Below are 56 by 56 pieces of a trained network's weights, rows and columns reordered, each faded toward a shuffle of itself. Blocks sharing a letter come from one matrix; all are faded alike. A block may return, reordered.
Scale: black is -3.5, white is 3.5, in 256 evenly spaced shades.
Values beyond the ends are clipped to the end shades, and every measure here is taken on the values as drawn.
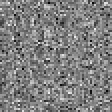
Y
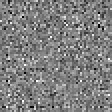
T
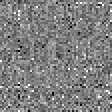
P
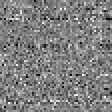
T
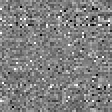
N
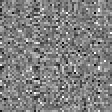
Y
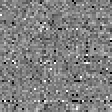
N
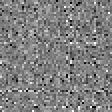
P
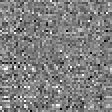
T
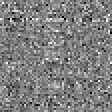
T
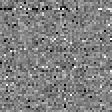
N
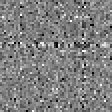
P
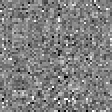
P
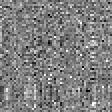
Y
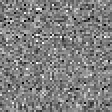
T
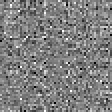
Y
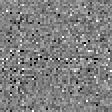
N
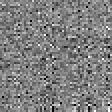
Y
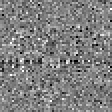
T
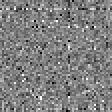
P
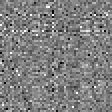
P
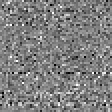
T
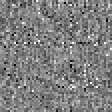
N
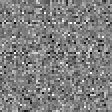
T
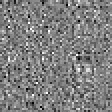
Y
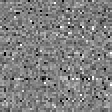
N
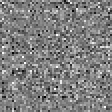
T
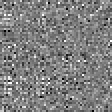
T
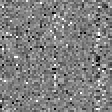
P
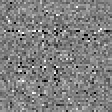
N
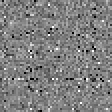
N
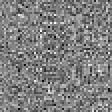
Y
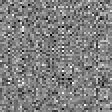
Y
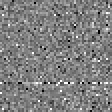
N
